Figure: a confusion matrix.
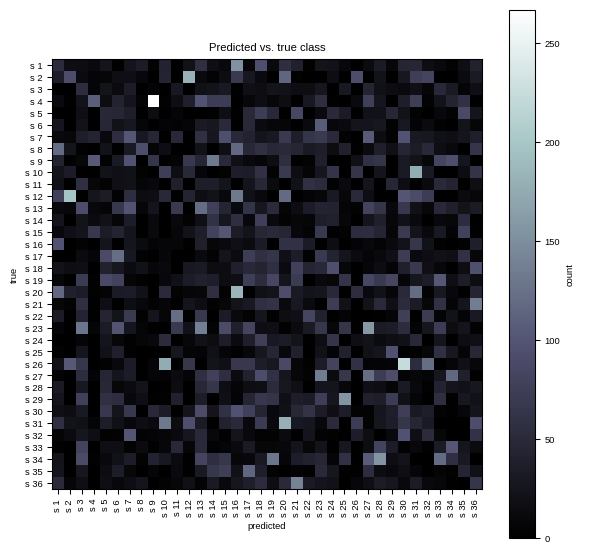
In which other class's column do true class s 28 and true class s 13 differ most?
s 7
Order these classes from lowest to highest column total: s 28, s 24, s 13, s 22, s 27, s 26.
s 26, s 22, s 24, s 28, s 27, s 13
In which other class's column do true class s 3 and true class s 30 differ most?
s 16
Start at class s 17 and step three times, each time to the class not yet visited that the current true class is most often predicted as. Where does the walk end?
s 27
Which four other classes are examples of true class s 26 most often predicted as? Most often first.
s 30, s 10, s 32, s 2
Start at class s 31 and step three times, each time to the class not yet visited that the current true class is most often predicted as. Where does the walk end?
s 1
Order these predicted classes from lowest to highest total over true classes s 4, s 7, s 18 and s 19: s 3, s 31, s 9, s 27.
s 3, s 31, s 27, s 9
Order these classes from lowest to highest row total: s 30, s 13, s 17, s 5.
s 5, s 17, s 30, s 13
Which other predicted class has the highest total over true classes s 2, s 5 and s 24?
s 12
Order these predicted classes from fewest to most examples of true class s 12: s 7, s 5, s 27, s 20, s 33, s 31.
s 33, s 27, s 5, s 7, s 31, s 20
